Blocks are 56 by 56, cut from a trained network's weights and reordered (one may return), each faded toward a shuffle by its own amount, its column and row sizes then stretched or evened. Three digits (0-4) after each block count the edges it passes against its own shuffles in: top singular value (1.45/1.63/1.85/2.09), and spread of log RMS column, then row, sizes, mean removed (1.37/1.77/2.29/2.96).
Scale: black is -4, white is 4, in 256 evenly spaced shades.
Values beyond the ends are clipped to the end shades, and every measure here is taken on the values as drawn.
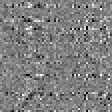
4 3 3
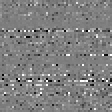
2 0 4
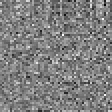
4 1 2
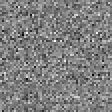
0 0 2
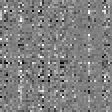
0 4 3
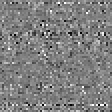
3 1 3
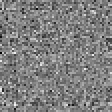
2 1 1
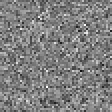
2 1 0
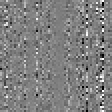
3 4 0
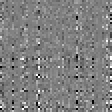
4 4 2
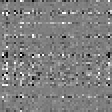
0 3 4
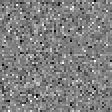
1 1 0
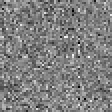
1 1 2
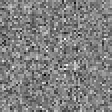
1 2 0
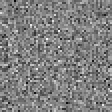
2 0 0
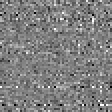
1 1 3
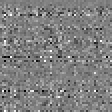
0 2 4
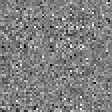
2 3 1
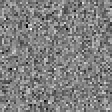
0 0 1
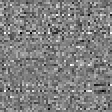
3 1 3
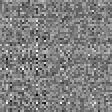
3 3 1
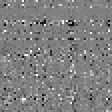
0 3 4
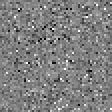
0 1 1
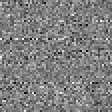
3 0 3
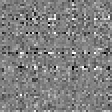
3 3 3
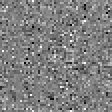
1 3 0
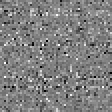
2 1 2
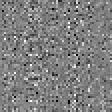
3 3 1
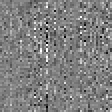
1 4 1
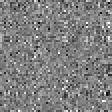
3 2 1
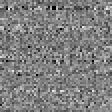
1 0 3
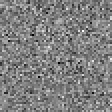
0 0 1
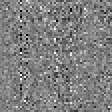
1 3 1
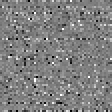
1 1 3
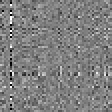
4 3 1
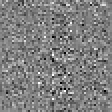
1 3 2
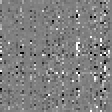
2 4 2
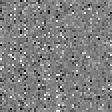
0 3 1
